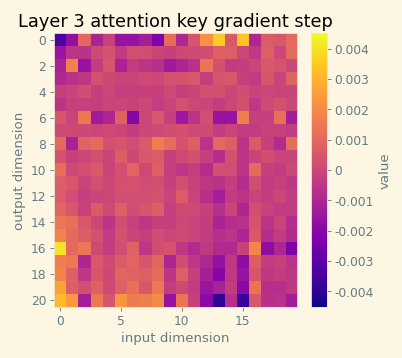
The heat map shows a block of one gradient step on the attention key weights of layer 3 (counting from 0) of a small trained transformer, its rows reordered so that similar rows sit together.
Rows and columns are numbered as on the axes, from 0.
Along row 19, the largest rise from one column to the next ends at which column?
16
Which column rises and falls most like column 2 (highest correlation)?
9
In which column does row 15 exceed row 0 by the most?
0
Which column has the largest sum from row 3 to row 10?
8
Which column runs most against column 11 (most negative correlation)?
1
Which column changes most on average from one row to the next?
13
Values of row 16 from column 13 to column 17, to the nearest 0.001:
-0.001 -0.001 0 0.002 -0.002
